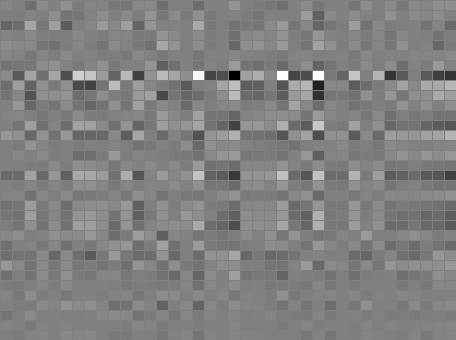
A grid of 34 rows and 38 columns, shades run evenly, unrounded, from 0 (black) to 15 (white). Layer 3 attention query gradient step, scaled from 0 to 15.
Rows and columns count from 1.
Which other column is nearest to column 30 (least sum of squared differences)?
11
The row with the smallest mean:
26
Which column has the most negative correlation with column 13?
14
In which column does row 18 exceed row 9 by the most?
27
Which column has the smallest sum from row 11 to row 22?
20
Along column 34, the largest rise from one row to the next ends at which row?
9
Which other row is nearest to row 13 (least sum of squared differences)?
23
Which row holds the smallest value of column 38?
8
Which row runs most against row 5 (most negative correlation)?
7
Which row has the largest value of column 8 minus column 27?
10
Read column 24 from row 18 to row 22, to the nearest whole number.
11 9 7 9 9
